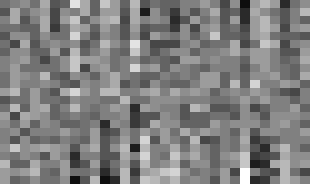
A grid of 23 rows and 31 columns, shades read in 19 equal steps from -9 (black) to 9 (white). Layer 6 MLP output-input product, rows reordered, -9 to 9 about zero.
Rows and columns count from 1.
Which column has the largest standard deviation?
25
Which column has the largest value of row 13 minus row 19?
27
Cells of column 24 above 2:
3
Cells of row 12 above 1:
13
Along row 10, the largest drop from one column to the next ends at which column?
6
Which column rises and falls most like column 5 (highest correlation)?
12
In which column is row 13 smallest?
1
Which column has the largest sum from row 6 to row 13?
8
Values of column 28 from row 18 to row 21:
-2 1 -3 3
